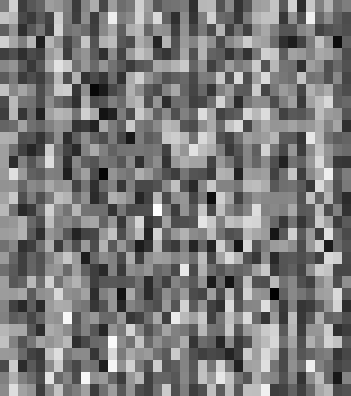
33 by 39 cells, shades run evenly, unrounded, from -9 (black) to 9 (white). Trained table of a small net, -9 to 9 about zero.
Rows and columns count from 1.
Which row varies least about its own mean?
3
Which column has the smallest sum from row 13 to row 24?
34
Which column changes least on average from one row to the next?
39
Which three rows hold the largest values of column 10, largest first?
32, 10, 4
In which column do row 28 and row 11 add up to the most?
15
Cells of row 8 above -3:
28
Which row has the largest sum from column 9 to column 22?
30
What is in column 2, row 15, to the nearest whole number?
7
